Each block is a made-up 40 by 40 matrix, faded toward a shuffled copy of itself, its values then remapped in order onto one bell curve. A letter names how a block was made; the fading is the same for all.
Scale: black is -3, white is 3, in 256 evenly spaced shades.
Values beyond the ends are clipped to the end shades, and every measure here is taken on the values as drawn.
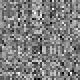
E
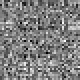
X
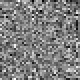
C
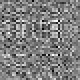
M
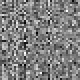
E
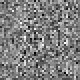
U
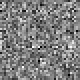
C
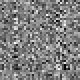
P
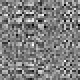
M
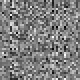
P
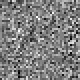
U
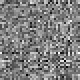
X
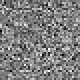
X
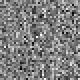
U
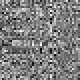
P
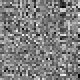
X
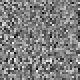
C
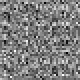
E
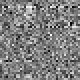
X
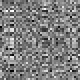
M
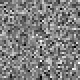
U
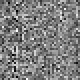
U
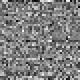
X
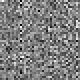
P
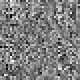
P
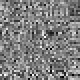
X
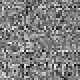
X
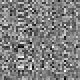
P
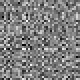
M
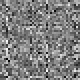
P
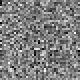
C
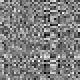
M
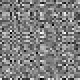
M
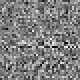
X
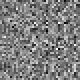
P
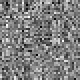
E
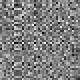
M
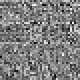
X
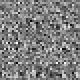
X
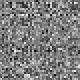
X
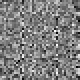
P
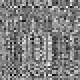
M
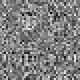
P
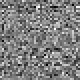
X
